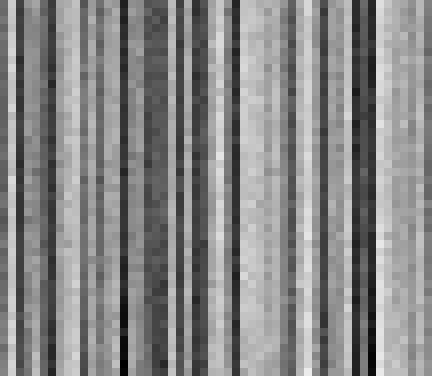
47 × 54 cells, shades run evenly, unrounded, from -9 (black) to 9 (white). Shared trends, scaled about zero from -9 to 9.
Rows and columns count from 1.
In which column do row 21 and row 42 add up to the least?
47
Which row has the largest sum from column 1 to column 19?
43
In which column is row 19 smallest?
45
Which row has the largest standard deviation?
46
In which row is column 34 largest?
44
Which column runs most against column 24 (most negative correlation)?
3
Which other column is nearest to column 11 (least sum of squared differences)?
6
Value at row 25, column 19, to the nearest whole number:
-4
